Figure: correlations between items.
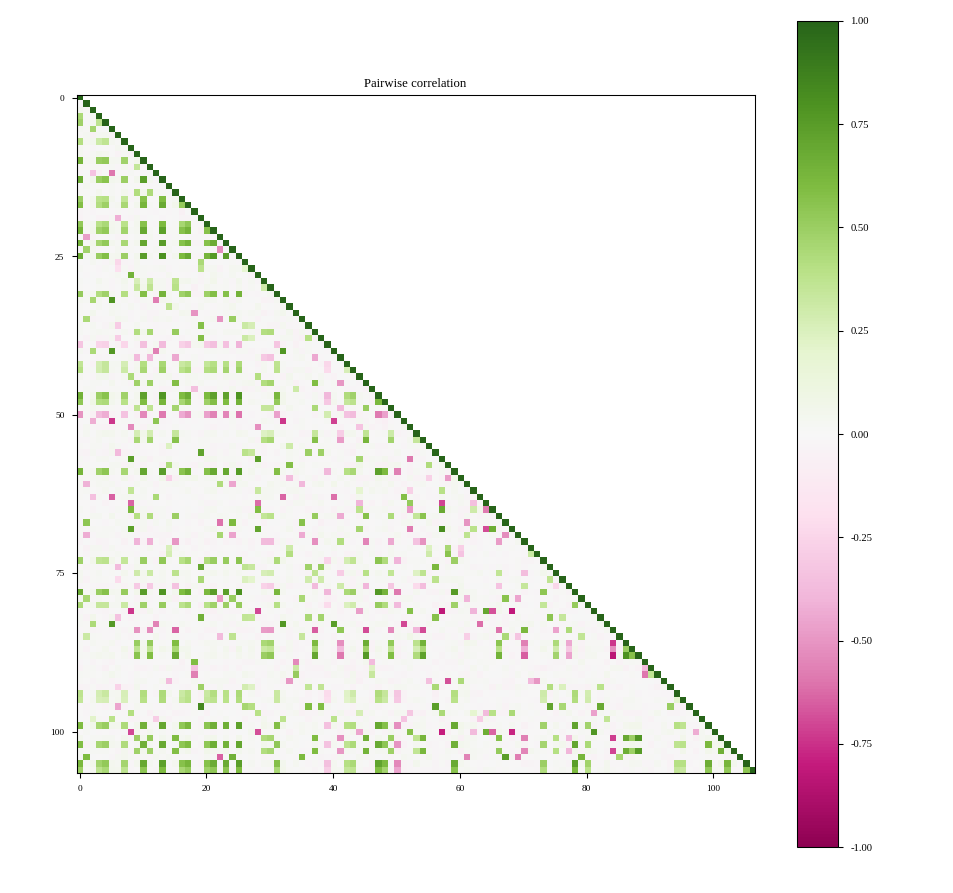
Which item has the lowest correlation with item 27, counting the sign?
6
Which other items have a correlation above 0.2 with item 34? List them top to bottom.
46, 90, 91
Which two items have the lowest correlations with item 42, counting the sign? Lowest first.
50, 39
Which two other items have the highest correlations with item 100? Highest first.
81, 64
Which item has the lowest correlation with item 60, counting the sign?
58
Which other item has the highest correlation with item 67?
104
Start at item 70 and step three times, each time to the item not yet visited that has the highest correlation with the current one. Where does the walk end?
77
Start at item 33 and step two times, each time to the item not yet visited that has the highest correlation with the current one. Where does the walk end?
72
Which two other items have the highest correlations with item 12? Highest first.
51, 63
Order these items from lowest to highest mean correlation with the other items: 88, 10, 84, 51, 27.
84, 51, 27, 88, 10
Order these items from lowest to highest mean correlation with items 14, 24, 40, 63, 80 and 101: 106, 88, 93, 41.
41, 93, 106, 88
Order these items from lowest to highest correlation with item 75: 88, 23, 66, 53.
23, 53, 66, 88
